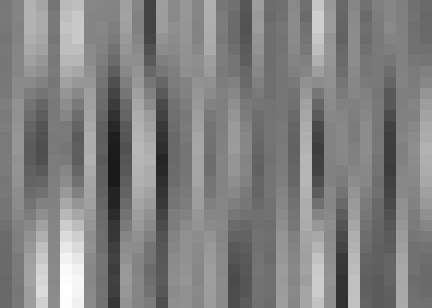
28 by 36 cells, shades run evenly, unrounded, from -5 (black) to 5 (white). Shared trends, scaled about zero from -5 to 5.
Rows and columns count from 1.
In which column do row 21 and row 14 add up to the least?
10
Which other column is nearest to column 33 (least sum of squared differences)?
14
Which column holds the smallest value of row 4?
13
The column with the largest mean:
6
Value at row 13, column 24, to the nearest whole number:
0
